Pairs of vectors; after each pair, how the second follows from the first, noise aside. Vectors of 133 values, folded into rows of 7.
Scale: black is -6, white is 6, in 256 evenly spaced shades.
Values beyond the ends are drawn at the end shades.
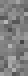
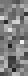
negated, scaled up.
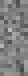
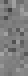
wrapped around, partly zeroed.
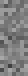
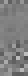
wrapped around, negated, partly zeroed.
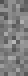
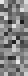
negated, scaled up.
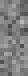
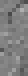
wrapped around, partly zeroed.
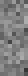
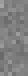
reversed, negated, shrunk.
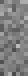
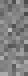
reversed.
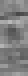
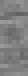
shrunk.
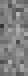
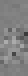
wrapped around, partly zeroed.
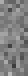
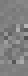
wrapped around, partly zeroed.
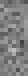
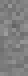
reversed, negated, shrunk.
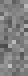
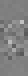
wrapped around, partly zeroed.
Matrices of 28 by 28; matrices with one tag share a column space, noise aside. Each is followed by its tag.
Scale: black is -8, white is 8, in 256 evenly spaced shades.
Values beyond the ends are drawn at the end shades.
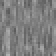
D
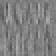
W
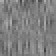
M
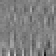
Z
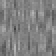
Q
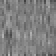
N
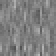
D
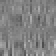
Z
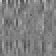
M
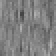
Q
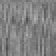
W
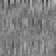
M
